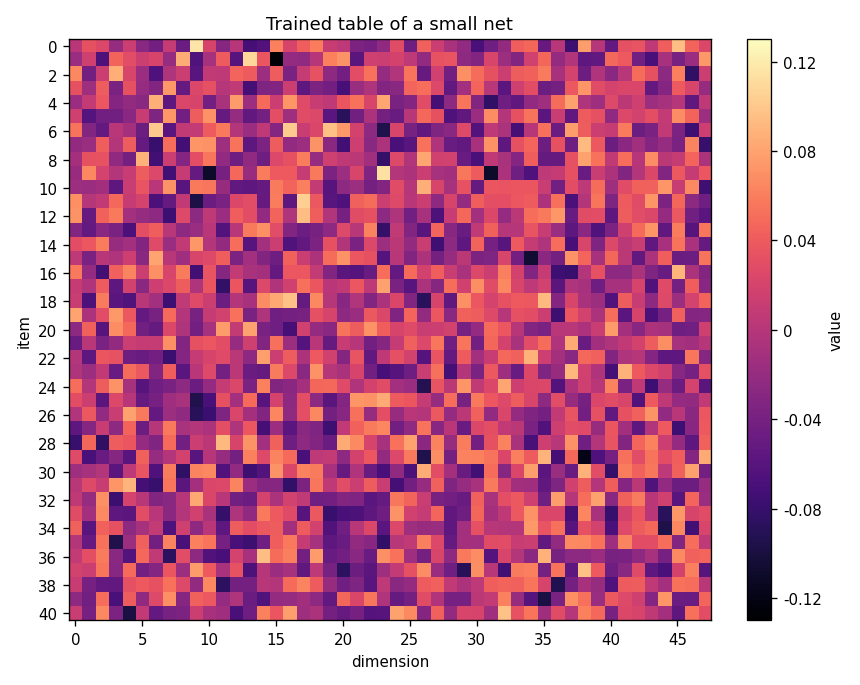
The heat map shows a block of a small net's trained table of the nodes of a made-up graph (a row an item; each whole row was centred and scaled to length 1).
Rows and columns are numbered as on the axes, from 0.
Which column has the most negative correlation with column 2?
13
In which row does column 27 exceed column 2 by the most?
28
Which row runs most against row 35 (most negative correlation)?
1
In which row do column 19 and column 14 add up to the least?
27
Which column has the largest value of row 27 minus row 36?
7
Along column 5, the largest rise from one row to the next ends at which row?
8
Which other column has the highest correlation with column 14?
35
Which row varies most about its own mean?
30
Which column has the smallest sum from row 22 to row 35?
6
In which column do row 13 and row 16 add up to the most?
45
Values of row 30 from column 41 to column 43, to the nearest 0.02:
0.06 0.04 0.06
